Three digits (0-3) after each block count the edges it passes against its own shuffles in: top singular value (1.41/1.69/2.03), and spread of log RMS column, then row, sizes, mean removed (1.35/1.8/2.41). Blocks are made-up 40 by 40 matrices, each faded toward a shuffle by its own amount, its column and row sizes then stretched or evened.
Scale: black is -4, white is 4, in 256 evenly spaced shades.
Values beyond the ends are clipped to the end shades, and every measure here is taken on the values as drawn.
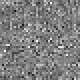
2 0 2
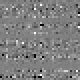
0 1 3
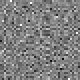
3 0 0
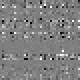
1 2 3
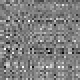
3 1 2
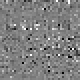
0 1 2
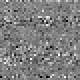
0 1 3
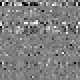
3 0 3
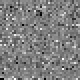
0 0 2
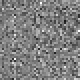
1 2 0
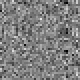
2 2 0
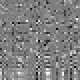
3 3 1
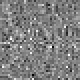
2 0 1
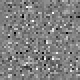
1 1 2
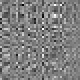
3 3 2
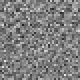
2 0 1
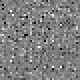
0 1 1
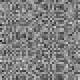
3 1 0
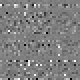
1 1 3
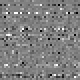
0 0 3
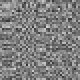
3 0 2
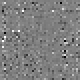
0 2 1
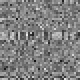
3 0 2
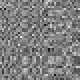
3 0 0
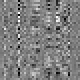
3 3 1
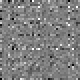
1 2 2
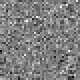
2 0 0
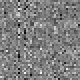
2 2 0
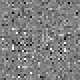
1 2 1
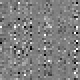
2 3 1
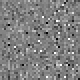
1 1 0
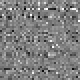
3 0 2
